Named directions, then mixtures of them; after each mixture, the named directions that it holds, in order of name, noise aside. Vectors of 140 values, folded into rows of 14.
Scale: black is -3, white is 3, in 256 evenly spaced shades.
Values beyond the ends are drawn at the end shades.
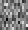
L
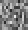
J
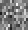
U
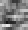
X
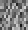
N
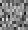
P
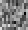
P, X.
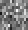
U.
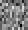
L, N, P.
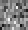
N, U, X.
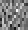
J, P, U.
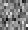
L.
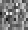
L, U.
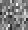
U.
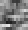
X.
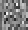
J, L, U.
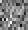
N, P.
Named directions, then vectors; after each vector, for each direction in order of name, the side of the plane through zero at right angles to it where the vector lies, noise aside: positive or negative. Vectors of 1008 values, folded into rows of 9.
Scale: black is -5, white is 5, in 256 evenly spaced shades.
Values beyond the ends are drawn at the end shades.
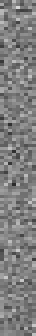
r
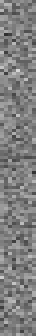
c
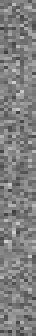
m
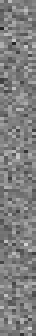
negative, positive, negative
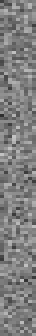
negative, positive, positive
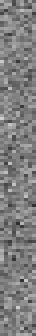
positive, negative, negative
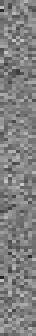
negative, negative, negative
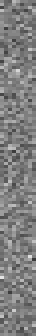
positive, positive, positive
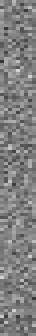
positive, positive, positive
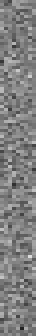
positive, positive, positive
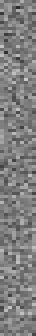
positive, positive, negative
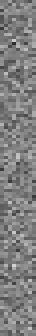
negative, positive, negative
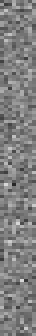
negative, positive, positive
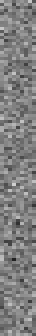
positive, negative, negative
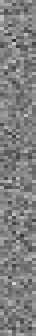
positive, negative, positive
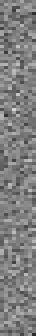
positive, positive, negative
